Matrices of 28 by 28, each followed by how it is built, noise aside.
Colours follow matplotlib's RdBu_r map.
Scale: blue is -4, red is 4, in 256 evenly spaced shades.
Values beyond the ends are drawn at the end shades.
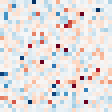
sparse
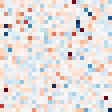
sparse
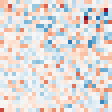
upper triangular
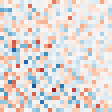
lower triangular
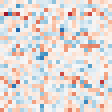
low rank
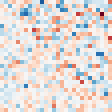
upper triangular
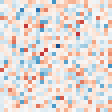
repeating rows
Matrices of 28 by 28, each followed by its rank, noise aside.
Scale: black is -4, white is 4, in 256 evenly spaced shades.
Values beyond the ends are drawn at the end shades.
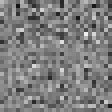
seven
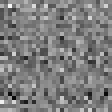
five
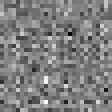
five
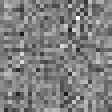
seven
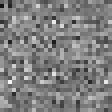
six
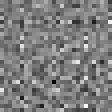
five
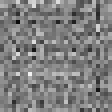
five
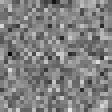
six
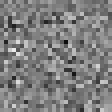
seven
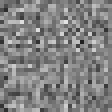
five
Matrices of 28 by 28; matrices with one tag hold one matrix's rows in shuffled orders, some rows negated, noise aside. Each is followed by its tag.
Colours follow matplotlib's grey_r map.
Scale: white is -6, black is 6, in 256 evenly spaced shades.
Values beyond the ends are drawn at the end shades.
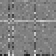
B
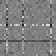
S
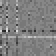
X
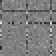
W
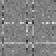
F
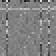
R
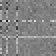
X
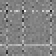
S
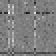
B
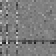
X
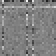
F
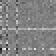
X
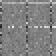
W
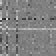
X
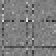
F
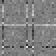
F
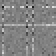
F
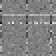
W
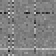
B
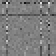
R
